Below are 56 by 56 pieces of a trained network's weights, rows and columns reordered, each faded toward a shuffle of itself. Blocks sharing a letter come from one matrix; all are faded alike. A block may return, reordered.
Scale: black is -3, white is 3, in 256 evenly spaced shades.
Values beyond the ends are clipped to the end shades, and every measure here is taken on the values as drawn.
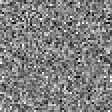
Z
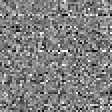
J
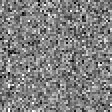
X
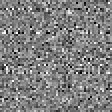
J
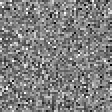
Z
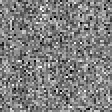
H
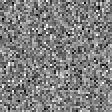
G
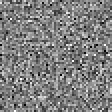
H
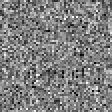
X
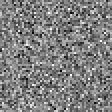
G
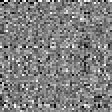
J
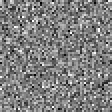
Z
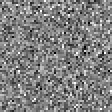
Z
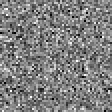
H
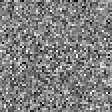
H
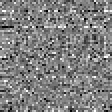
J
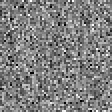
H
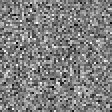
G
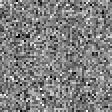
H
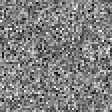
Z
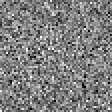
Z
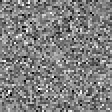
Z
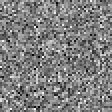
G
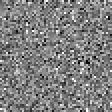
X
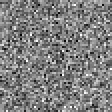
H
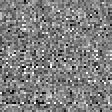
J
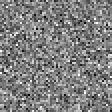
Z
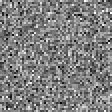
G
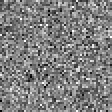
G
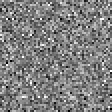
Z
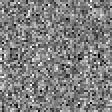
X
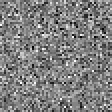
H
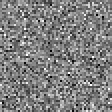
G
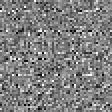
J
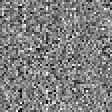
X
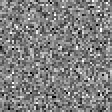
X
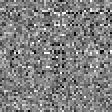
J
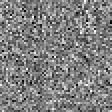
H
